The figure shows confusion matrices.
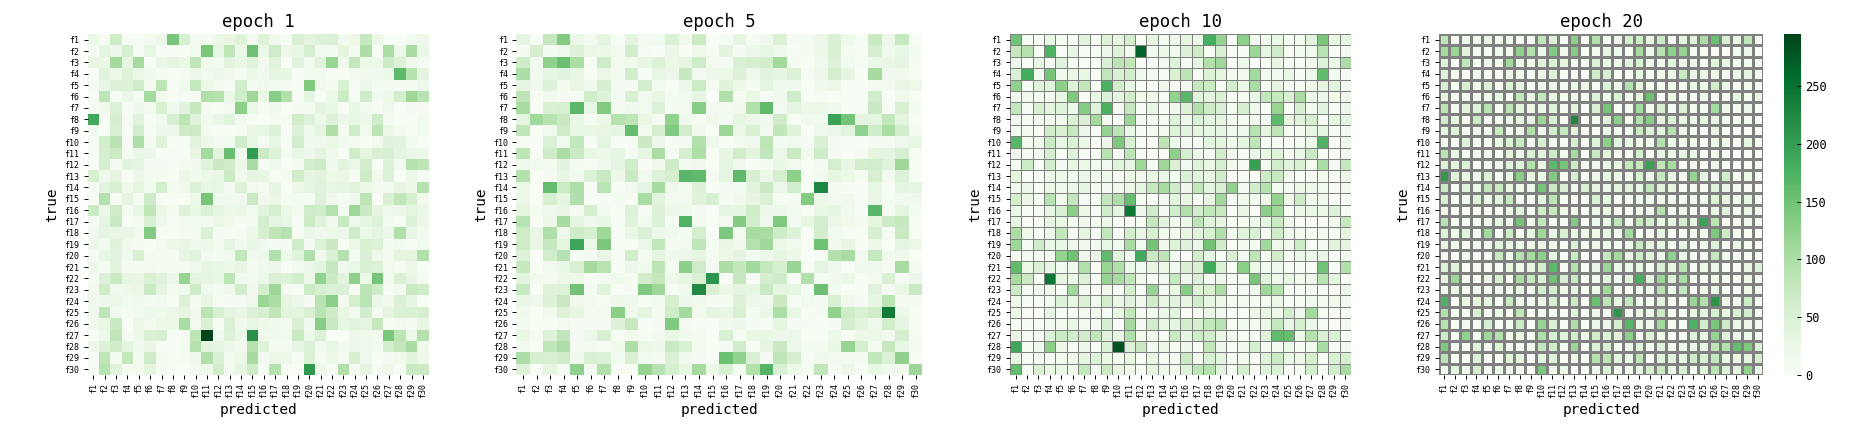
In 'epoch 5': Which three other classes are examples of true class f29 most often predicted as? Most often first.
f16, f17, f1
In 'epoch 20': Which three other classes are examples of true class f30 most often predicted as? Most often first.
f10, f29, f26
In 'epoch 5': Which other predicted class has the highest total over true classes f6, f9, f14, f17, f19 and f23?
f5
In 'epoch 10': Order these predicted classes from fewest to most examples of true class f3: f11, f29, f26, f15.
f26, f29, f15, f11
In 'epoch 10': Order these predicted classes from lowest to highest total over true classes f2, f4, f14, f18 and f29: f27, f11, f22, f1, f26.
f26, f27, f11, f1, f22
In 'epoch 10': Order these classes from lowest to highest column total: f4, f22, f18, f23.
f23, f22, f4, f18
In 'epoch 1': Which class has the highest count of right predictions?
f27
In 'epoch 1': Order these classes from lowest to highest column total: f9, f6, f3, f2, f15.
f9, f6, f2, f3, f15
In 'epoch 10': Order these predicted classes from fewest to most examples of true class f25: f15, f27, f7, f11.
f7, f15, f11, f27
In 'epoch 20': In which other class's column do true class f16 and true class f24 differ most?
f26
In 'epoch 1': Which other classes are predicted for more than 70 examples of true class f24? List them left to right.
f16, f17, f21, f22, f25
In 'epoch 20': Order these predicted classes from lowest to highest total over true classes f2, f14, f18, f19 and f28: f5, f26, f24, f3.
f24, f3, f5, f26
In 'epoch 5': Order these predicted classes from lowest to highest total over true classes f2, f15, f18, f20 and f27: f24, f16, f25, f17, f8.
f8, f17, f25, f24, f16
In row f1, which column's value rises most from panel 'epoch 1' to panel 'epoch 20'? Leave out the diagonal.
f26
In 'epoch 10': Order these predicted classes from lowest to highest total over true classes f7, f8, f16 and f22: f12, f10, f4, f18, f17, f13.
f12, f13, f10, f18, f17, f4
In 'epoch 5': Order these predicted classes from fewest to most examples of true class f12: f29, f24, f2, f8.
f2, f8, f24, f29
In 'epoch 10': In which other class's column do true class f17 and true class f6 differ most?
f16
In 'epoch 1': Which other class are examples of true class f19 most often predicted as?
f22
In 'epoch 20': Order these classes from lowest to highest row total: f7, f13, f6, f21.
f6, f21, f7, f13
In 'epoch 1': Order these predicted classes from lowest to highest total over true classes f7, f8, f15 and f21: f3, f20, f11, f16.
f16, f20, f3, f11
